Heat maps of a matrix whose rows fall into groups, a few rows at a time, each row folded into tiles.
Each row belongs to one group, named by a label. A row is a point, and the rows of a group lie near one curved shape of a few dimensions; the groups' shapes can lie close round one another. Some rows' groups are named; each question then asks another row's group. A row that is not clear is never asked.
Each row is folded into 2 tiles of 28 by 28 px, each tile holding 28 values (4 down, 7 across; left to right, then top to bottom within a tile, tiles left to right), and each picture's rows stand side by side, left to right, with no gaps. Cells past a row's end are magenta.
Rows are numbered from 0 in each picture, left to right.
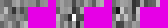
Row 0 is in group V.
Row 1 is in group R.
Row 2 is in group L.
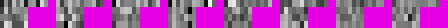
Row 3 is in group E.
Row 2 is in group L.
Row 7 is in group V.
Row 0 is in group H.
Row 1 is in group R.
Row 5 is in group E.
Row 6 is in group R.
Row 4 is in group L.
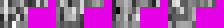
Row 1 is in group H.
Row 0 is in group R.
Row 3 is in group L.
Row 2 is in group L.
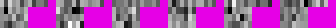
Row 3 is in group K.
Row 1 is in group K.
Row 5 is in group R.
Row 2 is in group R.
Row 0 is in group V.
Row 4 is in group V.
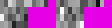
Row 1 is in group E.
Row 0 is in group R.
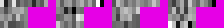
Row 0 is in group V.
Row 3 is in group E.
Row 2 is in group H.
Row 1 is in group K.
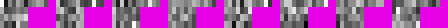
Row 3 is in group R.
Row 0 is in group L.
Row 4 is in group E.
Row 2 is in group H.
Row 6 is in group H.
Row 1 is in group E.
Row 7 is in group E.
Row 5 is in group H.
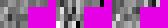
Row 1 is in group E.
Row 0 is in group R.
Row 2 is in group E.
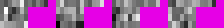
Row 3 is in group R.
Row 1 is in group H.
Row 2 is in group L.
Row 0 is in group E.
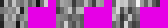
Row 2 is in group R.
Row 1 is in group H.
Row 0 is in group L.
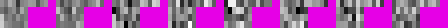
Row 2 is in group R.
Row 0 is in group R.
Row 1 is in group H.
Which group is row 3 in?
H
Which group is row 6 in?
K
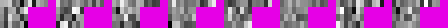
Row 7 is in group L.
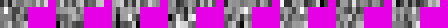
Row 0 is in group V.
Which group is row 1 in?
H
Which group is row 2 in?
H
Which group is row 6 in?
V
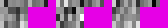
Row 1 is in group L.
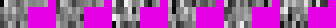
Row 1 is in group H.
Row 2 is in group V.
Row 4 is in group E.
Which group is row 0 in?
L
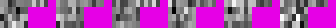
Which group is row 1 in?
V
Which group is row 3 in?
V
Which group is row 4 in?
V
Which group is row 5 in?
R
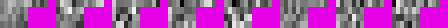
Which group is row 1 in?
H
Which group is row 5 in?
V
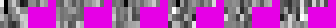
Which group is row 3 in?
V
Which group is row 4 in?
R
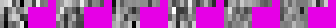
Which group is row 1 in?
R
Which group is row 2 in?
E
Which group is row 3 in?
E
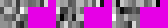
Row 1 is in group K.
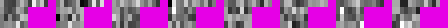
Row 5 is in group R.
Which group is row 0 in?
L
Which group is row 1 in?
R
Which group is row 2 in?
R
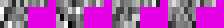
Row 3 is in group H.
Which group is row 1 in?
R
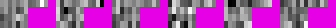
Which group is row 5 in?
H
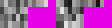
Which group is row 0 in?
R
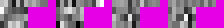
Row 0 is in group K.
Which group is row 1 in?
H
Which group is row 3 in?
R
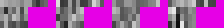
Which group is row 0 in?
V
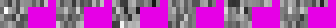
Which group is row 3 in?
R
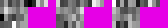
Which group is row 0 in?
R
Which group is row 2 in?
L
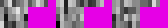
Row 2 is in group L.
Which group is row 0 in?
H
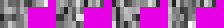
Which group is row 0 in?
R
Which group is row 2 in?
H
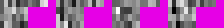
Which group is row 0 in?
H
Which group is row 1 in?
R
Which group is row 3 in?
V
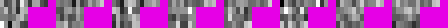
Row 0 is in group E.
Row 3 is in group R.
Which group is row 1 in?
R
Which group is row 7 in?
H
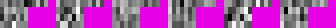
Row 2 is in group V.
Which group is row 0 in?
R
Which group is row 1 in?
K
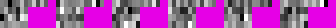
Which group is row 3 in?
H
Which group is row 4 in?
K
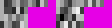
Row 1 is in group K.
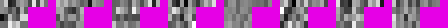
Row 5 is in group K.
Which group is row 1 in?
L
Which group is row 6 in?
L
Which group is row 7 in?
R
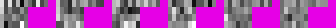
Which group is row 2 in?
K
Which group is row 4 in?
R
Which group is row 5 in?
R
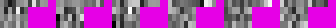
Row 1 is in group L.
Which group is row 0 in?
L
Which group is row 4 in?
R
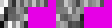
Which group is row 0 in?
K
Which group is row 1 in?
R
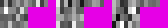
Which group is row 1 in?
L
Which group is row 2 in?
K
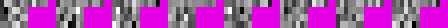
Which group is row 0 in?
L
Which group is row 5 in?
L
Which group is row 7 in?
E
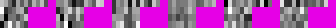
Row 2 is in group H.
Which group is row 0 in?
K
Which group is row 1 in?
R
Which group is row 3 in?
R
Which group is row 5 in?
V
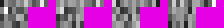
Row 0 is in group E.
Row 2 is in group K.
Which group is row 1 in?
L
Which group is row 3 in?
L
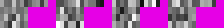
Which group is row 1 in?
E
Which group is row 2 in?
L
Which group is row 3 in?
L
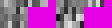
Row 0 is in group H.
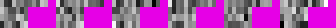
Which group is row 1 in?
K
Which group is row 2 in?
E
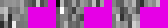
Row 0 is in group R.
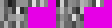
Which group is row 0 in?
L
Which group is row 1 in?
E
